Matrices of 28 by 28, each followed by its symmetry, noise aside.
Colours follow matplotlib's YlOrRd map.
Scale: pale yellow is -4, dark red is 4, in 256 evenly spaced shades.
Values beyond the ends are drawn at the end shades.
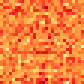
mirrored left to right.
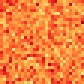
no symmetry.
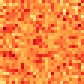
mirrored top to bottom.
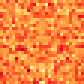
mirrored left to right.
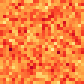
same after a half turn.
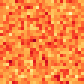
same after a half turn.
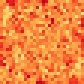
same after a half turn.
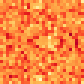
mirrored top to bottom.
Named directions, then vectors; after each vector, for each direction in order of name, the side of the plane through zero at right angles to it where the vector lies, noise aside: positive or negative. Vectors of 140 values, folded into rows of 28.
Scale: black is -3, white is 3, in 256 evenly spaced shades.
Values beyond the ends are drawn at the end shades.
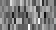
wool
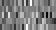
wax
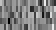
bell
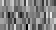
positive, negative, positive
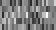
negative, negative, negative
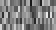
positive, negative, negative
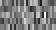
positive, positive, negative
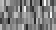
positive, negative, negative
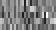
negative, negative, positive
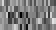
positive, negative, positive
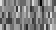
positive, negative, negative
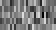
positive, positive, negative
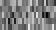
positive, positive, positive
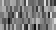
positive, negative, positive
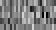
positive, positive, negative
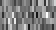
negative, negative, negative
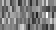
negative, negative, negative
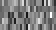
positive, negative, positive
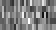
positive, positive, negative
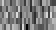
positive, negative, negative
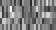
negative, negative, negative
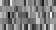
positive, negative, positive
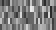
negative, positive, positive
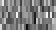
positive, negative, negative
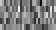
positive, negative, negative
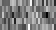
positive, positive, positive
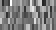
negative, positive, positive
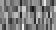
positive, negative, negative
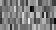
positive, positive, negative
